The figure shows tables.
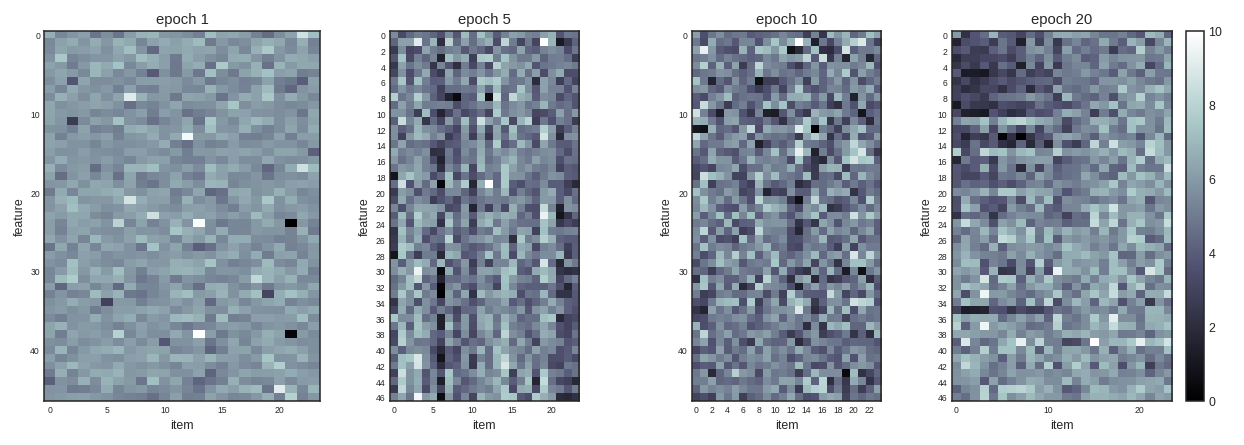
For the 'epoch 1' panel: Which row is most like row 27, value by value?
44
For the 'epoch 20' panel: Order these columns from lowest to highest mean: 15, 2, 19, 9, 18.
2, 9, 18, 15, 19
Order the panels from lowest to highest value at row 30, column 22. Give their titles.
epoch 5, epoch 10, epoch 1, epoch 20
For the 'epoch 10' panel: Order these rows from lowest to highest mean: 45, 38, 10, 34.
10, 38, 45, 34
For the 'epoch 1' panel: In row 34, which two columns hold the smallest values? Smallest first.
5, 14
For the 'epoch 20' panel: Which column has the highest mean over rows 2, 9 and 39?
20
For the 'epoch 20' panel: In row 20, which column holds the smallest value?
12
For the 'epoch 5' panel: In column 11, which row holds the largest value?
11
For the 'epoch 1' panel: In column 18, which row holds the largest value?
31
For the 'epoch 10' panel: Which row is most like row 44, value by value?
3
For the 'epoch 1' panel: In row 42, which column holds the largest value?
20
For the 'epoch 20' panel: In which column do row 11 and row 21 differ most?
7
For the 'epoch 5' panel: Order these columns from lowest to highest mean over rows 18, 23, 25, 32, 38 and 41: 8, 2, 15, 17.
8, 17, 15, 2
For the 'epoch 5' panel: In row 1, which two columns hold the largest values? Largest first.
19, 3
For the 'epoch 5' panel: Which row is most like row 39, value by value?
27
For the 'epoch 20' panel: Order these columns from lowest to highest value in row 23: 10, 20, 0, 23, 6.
0, 10, 6, 20, 23
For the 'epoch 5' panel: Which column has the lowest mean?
6
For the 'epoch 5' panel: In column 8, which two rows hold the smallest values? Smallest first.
8, 4
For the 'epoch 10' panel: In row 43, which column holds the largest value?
5
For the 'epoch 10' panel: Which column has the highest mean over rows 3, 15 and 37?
13
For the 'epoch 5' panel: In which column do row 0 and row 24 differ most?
1
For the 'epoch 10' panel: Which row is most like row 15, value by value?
1
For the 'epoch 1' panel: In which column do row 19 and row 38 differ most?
21
